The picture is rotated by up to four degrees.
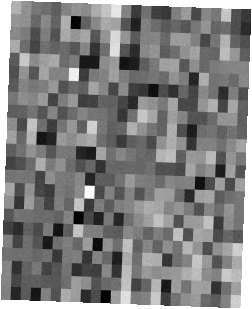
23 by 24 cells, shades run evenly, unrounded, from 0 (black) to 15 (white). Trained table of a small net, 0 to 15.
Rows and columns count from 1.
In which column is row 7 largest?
9
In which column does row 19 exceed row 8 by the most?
13
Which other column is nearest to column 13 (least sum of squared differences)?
24
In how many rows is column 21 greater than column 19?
14
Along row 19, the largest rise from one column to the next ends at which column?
11
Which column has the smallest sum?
12
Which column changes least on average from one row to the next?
3
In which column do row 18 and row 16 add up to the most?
8
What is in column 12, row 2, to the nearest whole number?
5
